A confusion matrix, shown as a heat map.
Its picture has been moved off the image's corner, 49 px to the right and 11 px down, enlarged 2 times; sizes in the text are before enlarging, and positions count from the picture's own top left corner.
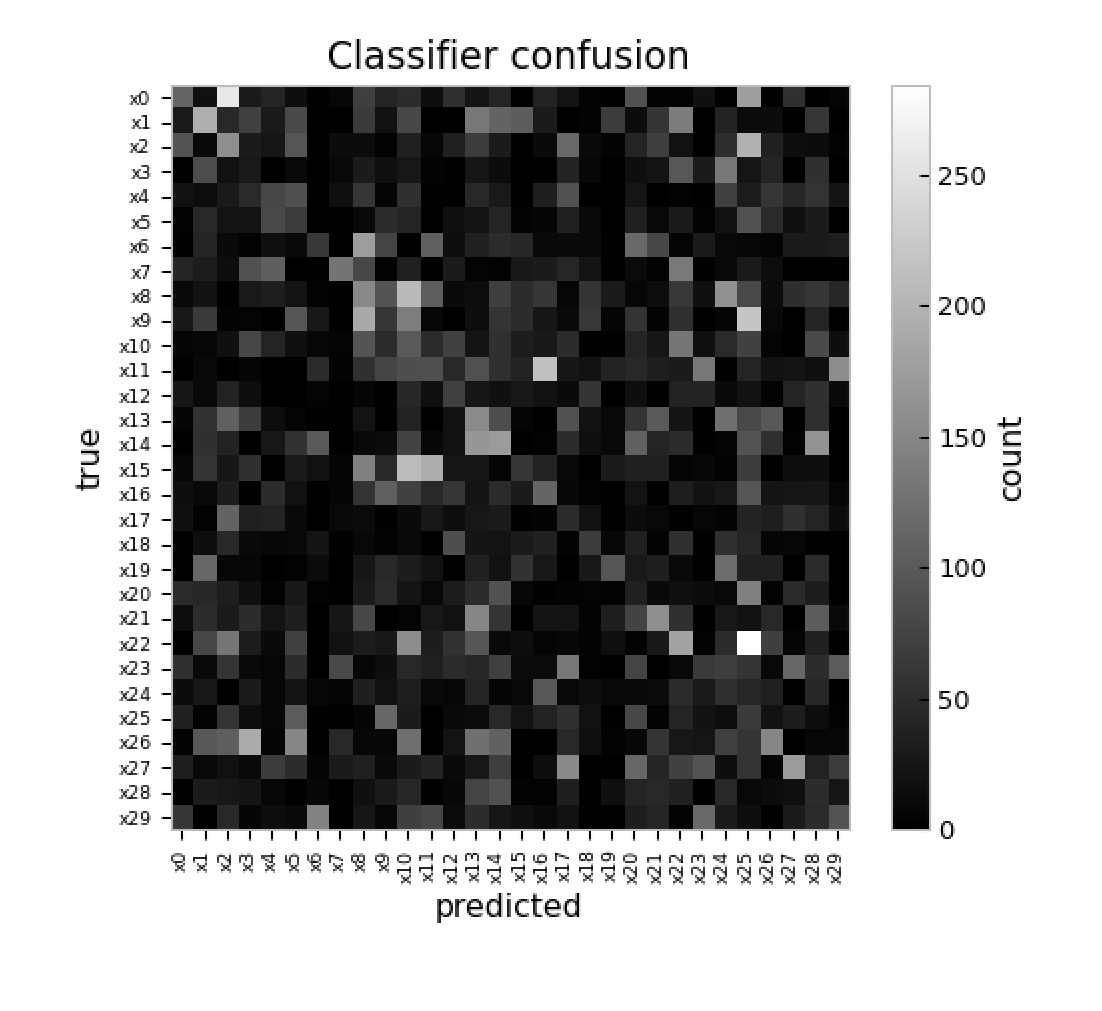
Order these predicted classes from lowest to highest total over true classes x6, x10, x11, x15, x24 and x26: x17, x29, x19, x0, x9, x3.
x0, x19, x17, x29, x9, x3
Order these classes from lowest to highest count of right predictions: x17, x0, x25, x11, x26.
x17, x25, x11, x0, x26
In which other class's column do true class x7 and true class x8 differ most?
x10
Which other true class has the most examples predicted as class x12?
x18
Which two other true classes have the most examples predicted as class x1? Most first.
x19, x26
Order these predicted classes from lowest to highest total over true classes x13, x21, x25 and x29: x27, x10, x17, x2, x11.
x27, x11, x10, x17, x2
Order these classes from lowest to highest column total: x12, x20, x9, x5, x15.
x15, x12, x9, x5, x20
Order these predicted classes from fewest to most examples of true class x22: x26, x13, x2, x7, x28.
x7, x28, x26, x13, x2
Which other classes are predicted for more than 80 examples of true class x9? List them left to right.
x5, x8, x10, x25
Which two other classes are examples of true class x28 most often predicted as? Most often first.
x14, x13
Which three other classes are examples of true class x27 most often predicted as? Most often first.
x17, x20, x23
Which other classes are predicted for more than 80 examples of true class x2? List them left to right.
x0, x5, x17, x25
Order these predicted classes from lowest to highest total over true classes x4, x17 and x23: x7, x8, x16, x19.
x19, x16, x8, x7
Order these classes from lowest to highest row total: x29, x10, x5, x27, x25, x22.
x5, x25, x29, x10, x27, x22
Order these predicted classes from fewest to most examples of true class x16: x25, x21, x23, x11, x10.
x21, x23, x11, x10, x25
